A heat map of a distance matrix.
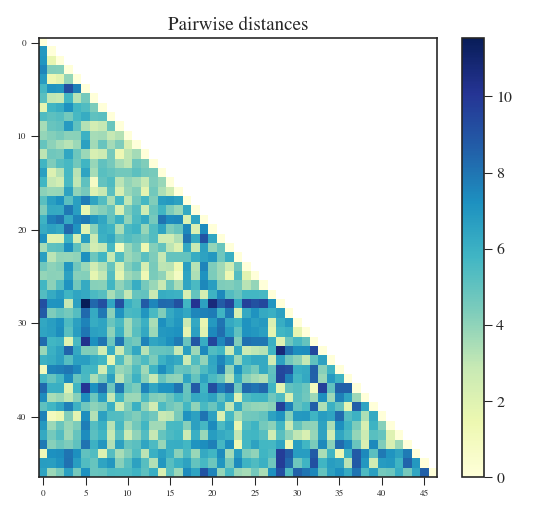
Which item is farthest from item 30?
46
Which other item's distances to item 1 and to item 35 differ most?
40
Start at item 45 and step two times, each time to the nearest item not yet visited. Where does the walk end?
36
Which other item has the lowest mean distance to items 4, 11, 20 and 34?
10
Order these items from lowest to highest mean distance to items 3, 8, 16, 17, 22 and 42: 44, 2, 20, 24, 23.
23, 24, 2, 44, 20
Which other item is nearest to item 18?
5
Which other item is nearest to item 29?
43
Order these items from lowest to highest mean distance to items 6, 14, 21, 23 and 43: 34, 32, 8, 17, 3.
8, 3, 34, 32, 17
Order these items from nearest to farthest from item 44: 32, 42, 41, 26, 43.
26, 42, 41, 43, 32
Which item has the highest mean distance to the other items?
28
